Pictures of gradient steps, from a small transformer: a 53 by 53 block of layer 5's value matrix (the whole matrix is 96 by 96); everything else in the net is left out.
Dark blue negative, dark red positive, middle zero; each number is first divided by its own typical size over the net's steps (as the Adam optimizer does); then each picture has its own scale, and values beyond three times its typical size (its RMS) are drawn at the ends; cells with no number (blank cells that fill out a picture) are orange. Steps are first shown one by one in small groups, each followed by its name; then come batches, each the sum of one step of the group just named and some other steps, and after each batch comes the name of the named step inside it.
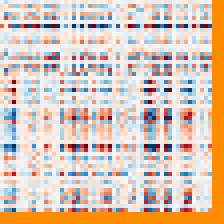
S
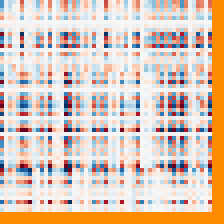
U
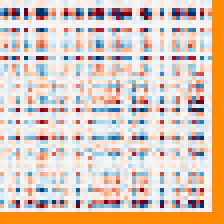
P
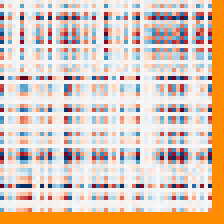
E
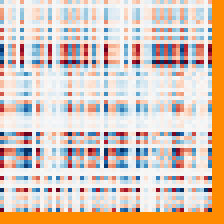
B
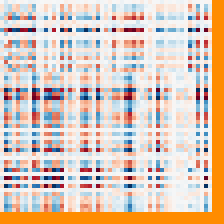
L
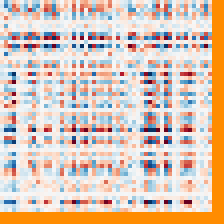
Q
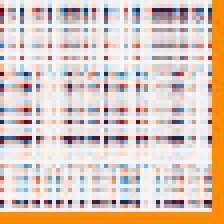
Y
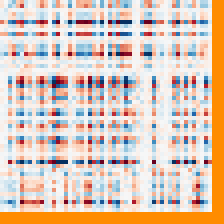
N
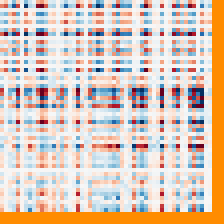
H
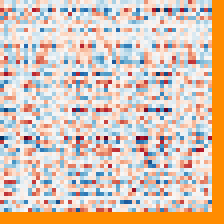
Y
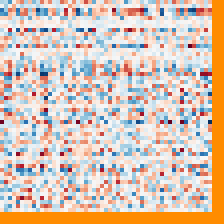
P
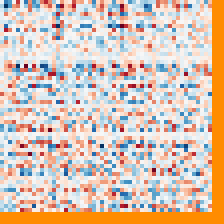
U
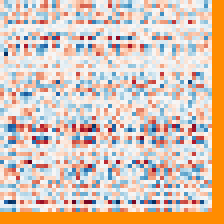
Q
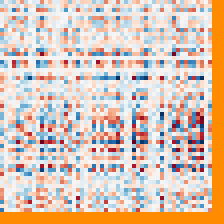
U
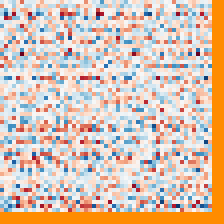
P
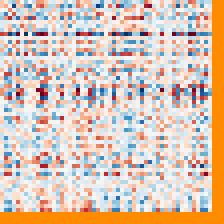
H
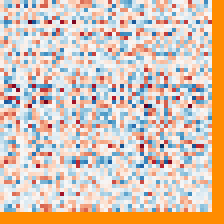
H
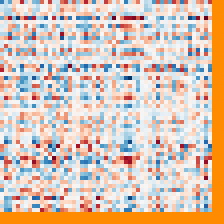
L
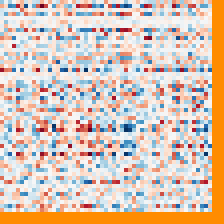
H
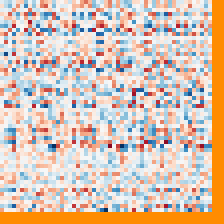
H
